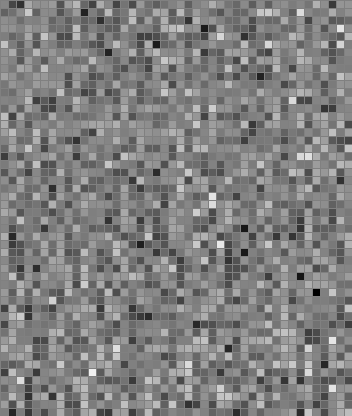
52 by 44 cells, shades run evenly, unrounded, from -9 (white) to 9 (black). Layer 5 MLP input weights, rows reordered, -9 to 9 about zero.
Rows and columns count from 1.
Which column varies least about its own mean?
32
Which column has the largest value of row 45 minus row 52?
43
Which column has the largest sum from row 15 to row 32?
20
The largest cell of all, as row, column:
37, 40
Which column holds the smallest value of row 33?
26
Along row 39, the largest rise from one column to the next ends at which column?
13
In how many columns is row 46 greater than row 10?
20
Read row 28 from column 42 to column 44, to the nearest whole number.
4 -4 0
